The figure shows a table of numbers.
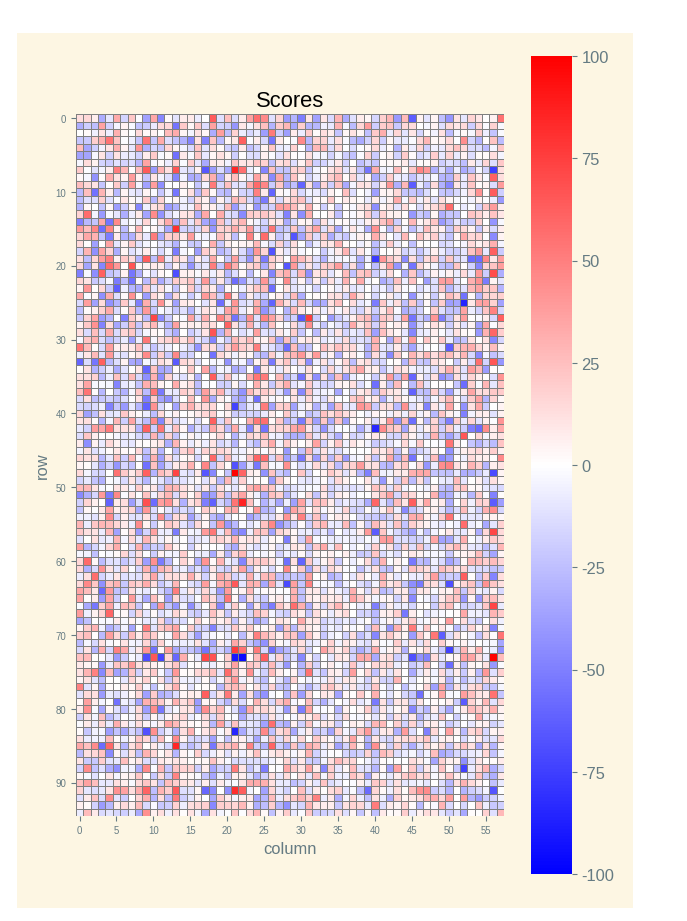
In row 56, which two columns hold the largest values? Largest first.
56, 18
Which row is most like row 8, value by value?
17
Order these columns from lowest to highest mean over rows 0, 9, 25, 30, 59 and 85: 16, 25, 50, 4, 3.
50, 3, 16, 4, 25
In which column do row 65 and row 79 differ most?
20
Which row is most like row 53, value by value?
26
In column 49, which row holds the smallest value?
70
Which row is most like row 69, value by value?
30
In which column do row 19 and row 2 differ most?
40
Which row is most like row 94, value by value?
6
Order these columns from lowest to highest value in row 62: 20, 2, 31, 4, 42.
4, 42, 20, 31, 2
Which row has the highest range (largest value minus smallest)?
73
